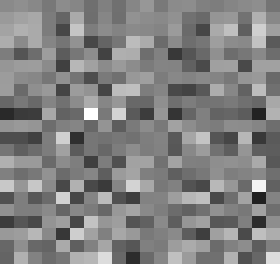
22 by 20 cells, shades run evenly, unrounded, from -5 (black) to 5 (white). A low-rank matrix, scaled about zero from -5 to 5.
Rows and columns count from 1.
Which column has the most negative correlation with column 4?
13
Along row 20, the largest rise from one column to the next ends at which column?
6
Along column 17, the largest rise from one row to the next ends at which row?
20
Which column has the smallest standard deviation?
12
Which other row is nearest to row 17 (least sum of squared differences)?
21
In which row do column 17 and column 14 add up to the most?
22
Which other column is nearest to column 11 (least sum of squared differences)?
1
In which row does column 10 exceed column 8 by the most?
16
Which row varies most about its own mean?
10
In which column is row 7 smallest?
7
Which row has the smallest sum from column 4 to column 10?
14
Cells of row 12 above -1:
11
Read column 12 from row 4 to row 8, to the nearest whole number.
-1 0 0 0 0
